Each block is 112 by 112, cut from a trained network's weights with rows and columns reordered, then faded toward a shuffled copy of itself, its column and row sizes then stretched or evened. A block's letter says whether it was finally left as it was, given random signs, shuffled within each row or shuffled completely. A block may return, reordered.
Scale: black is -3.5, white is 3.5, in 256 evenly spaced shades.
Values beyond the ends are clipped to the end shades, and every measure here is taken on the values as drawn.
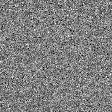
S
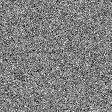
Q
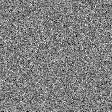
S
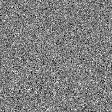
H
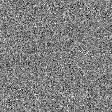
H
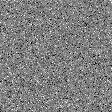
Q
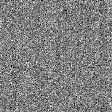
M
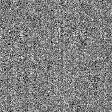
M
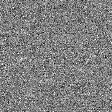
M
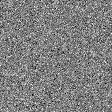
Q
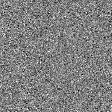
H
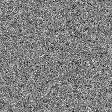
Q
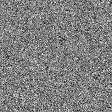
S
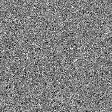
H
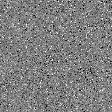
H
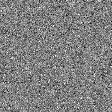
H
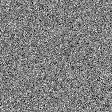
Q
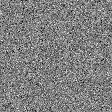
Q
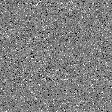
H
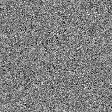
H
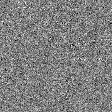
S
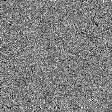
H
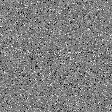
S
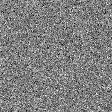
Q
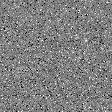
S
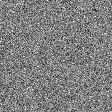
Q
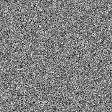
H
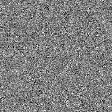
M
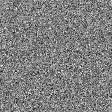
S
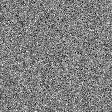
Q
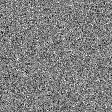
Q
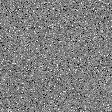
S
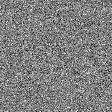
S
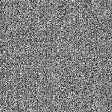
M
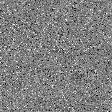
S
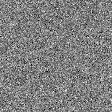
S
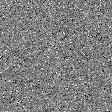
Q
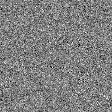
H
